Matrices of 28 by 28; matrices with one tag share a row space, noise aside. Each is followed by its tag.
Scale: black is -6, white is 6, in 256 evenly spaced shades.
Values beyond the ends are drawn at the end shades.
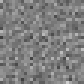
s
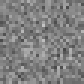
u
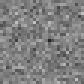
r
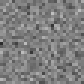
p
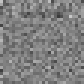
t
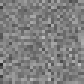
t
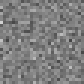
t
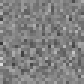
t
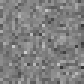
r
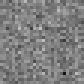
r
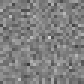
t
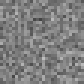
s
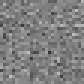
p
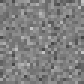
p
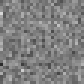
t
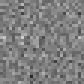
u
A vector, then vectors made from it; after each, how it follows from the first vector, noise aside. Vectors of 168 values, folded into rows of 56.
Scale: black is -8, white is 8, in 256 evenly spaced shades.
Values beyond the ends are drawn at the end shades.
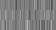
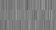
wrapped around, negated, shrunk.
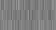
wrapped around, negated, shrunk.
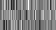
reversed, scaled up.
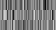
wrapped around, negated, scaled up.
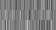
copied.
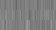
shrunk.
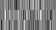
wrapped around, negated, scaled up.
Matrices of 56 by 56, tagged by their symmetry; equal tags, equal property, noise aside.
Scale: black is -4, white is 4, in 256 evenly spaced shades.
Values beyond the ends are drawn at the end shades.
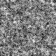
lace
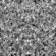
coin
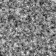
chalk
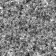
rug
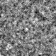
lace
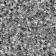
chalk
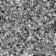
chalk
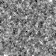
rug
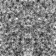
coin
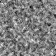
lace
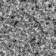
lace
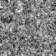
chalk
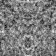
coin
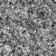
lace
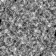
rug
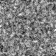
rug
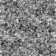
rug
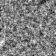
chalk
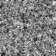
chalk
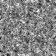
rug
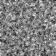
chalk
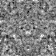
coin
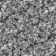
rug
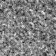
lace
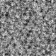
rug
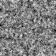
rug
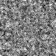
chalk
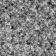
lace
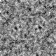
rug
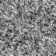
rug
